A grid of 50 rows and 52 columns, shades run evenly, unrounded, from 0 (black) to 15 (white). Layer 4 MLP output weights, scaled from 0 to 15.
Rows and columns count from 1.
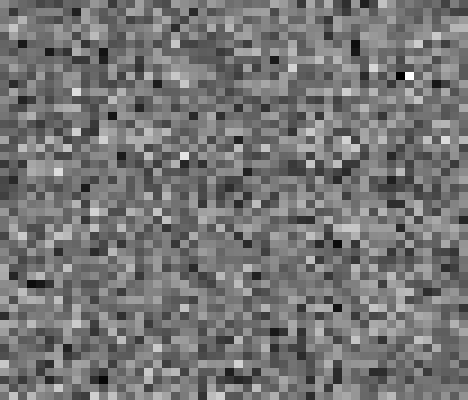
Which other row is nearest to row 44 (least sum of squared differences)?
45
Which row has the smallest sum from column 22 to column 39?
22
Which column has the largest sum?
42
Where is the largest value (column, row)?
46, 10
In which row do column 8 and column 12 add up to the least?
7
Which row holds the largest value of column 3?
30
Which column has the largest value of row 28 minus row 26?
23
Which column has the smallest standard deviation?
32
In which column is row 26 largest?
29
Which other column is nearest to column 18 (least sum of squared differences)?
15
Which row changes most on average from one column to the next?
18
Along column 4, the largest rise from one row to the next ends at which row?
37
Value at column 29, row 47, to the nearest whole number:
3
